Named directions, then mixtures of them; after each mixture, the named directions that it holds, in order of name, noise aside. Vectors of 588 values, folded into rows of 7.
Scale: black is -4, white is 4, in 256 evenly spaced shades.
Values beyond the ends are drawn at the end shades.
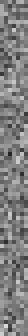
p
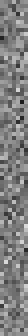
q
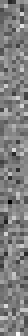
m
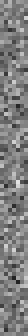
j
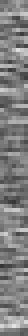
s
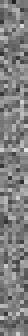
m, q, s.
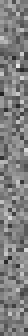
j, q.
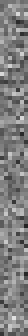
p, q, s.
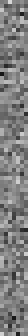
m, p, s.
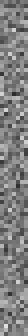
j, p, q.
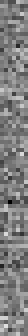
m, p, s.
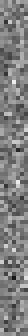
j, p.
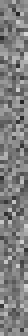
q.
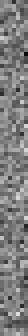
m, q, s.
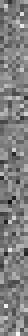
m, q.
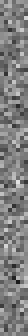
j.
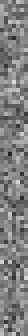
j, p.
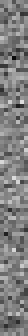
j, q, s.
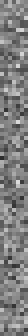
j, q, s.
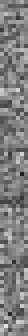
p, q, s.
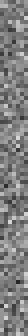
j, m, q.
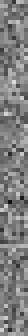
j, m, p.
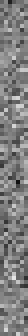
j, m.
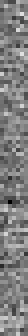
j, m, s.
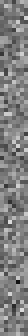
j, m.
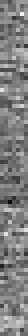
m, q, s.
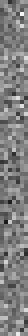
m, q.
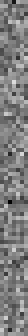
j, m, p.
